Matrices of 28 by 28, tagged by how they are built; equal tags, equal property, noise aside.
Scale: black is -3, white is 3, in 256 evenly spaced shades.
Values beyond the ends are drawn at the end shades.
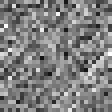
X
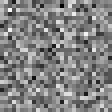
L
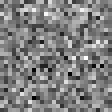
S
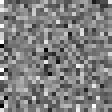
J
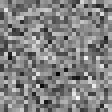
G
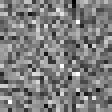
L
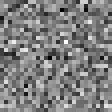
S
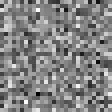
L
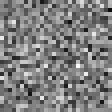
G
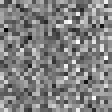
L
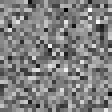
G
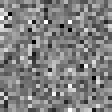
J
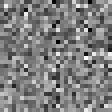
J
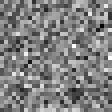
G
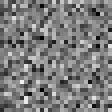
L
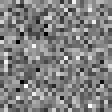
L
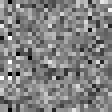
J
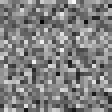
S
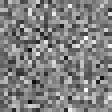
L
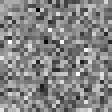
L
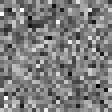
G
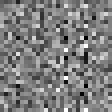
J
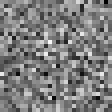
G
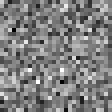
S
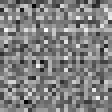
S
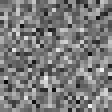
X
